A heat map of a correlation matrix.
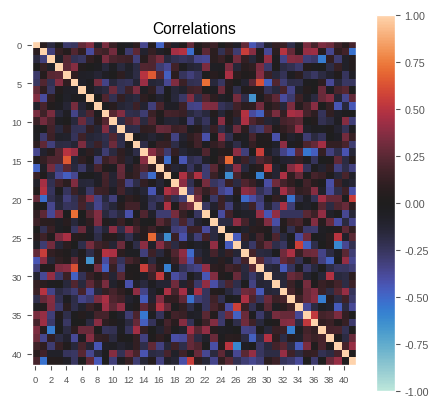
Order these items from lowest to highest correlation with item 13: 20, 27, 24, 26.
26, 27, 20, 24
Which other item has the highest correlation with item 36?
35
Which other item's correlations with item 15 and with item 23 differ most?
25
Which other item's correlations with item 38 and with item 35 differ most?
1
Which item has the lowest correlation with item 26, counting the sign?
39
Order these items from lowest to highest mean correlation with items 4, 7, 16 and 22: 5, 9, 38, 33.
33, 9, 38, 5
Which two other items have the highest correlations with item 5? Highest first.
22, 29
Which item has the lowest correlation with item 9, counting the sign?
29
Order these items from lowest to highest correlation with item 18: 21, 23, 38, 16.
38, 23, 16, 21
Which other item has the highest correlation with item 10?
27
